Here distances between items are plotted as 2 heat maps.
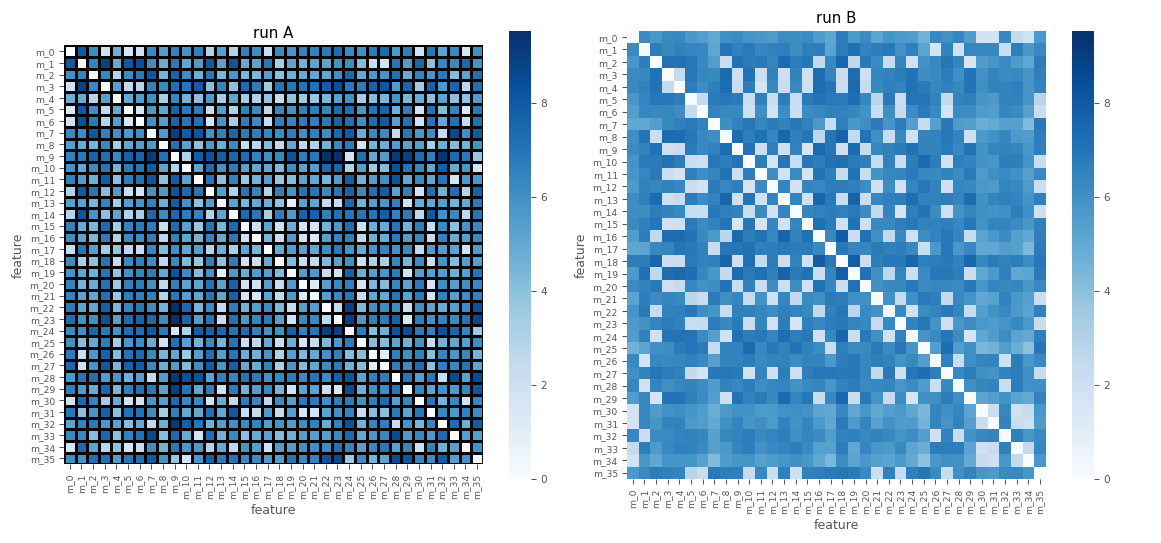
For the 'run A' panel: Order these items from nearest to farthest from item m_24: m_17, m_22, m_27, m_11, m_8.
m_27, m_17, m_8, m_11, m_22
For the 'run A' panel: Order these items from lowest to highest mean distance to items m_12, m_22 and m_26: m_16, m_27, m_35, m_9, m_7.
m_27, m_16, m_7, m_35, m_9
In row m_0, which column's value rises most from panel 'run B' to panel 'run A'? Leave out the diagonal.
m_31
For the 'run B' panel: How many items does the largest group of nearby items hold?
9
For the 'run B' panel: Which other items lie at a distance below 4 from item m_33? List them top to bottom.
m_0, m_30, m_31, m_34
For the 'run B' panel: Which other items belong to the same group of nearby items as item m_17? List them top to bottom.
m_7, m_25
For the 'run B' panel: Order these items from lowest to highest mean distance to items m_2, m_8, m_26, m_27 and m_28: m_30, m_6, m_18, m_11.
m_6, m_30, m_11, m_18
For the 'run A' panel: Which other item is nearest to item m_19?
m_13
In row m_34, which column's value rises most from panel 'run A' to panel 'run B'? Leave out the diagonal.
m_5
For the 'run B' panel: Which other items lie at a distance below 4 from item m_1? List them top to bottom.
m_26, m_28, m_32
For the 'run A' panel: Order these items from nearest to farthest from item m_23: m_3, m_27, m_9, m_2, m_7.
m_2, m_27, m_7, m_3, m_9
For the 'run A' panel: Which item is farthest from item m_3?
m_1
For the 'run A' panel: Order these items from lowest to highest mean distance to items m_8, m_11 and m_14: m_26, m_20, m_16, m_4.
m_4, m_16, m_20, m_26
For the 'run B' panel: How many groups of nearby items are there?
6
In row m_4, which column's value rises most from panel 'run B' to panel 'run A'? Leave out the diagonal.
m_9
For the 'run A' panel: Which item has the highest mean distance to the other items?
m_9
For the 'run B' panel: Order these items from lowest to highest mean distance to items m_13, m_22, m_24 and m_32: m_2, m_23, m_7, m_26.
m_2, m_26, m_7, m_23
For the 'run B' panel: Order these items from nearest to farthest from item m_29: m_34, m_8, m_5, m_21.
m_8, m_34, m_21, m_5
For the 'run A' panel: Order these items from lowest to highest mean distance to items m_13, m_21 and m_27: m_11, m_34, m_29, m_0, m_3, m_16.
m_16, m_29, m_11, m_34, m_0, m_3
